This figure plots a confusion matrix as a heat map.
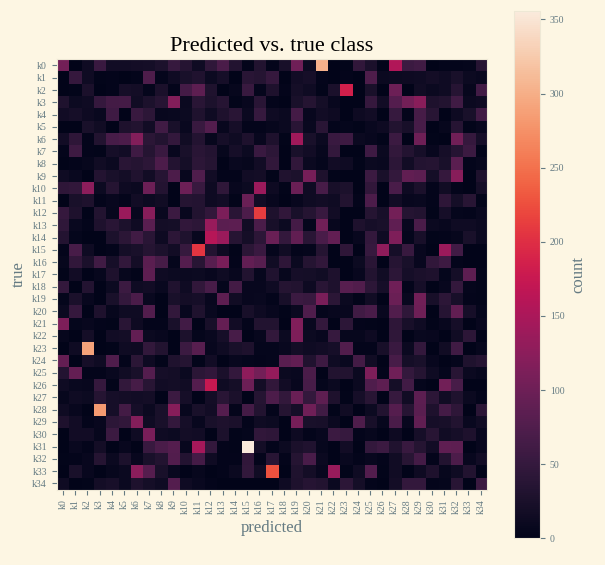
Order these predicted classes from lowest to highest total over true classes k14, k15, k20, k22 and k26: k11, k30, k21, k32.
k30, k21, k32, k11
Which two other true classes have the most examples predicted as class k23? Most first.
k2, k18
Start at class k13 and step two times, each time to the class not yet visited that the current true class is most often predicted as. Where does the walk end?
k16
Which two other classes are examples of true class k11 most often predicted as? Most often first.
k15, k25
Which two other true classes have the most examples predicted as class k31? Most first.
k15, k26
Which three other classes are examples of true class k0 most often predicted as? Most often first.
k21, k27, k19
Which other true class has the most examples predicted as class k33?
k17
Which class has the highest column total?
k27
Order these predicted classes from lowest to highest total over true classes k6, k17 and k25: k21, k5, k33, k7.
k21, k5, k33, k7
